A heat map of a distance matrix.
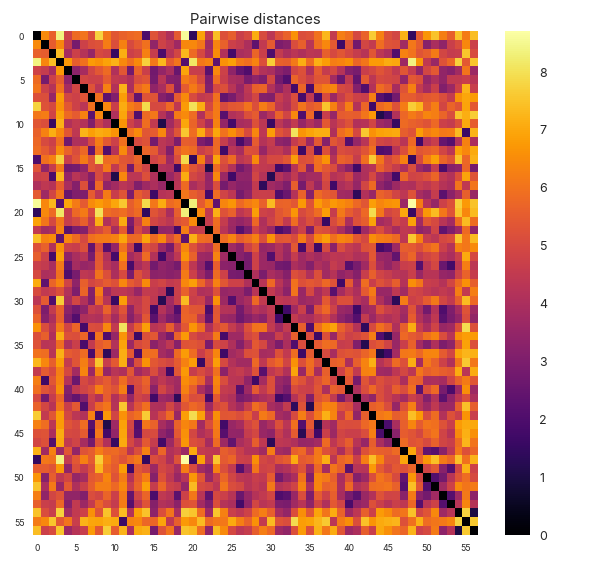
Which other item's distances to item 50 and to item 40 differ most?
51
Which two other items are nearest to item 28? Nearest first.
39, 1
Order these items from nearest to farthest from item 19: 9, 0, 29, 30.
29, 9, 30, 0
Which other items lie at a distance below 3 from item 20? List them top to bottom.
0, 14, 48
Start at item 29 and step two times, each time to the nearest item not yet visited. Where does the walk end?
38
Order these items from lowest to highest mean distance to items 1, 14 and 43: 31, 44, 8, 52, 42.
31, 52, 8, 42, 44
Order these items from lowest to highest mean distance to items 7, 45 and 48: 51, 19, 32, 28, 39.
32, 39, 28, 51, 19
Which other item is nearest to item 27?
4
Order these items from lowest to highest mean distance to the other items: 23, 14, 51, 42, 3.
42, 51, 14, 23, 3
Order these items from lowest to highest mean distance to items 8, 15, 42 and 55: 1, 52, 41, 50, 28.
41, 52, 50, 1, 28
